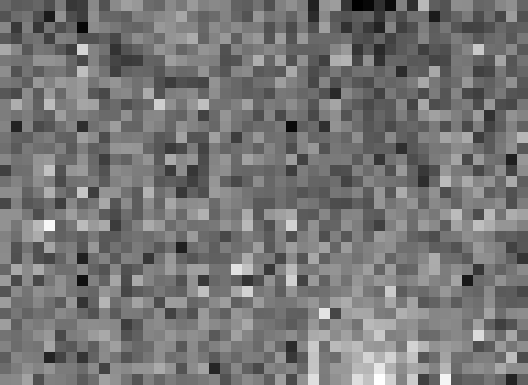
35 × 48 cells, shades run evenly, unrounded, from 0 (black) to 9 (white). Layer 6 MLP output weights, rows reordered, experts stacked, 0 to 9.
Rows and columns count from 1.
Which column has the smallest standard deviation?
3
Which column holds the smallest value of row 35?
47
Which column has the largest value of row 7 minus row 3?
8
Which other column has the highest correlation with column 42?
48
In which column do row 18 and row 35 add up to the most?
35
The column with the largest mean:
23
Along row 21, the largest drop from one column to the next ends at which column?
6
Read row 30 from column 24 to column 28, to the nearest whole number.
4 4 4 3 4
